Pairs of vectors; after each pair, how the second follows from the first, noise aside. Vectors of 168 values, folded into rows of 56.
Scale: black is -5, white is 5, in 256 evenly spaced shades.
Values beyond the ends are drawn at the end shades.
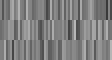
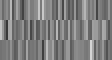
wrapped around, negated.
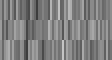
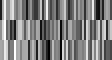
wrapped around, negated, scaled up.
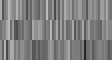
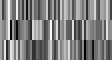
scaled up.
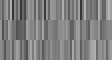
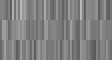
negated, shrunk.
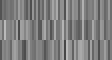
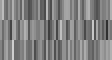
reversed, negated.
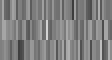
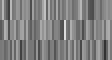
reversed.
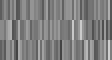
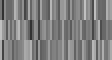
reversed, negated.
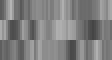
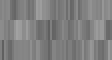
reversed, negated, shrunk.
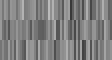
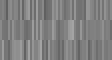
reversed, negated, shrunk.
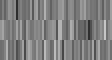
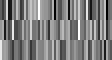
wrapped around, negated, scaled up.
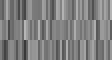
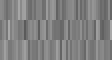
negated, shrunk.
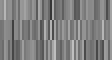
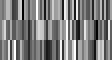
wrapped around, negated, scaled up.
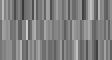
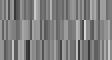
reversed.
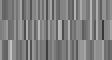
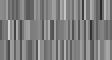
reversed, negated.
